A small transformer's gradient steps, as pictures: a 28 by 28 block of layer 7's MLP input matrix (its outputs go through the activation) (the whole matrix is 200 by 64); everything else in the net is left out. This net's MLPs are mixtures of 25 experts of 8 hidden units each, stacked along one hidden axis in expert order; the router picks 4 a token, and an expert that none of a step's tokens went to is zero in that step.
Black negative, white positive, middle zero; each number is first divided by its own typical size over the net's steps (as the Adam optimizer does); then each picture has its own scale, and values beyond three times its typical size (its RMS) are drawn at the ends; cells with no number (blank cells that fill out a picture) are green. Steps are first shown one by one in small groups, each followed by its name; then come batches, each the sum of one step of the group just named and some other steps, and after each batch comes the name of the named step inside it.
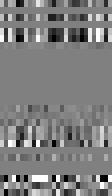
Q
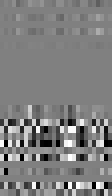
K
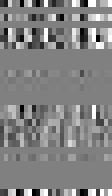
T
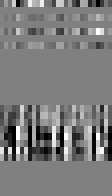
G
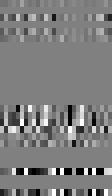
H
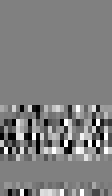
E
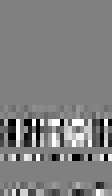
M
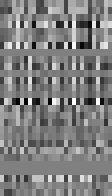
E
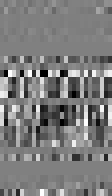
M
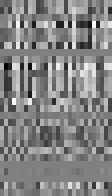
K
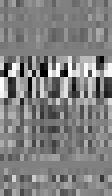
Q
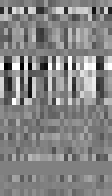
M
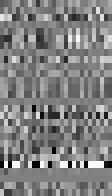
T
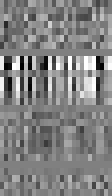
K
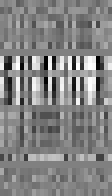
Q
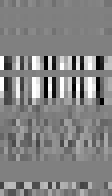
E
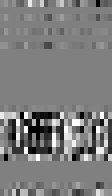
M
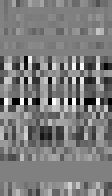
G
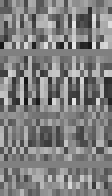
K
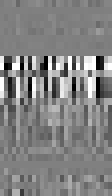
G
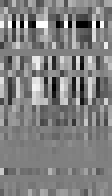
T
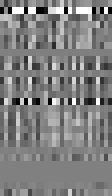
M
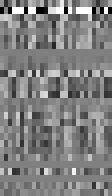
K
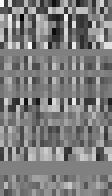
Q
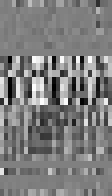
G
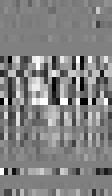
E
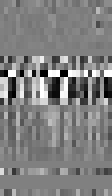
G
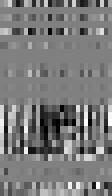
K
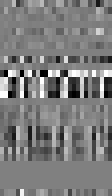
G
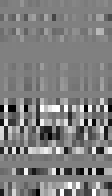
H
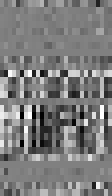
K
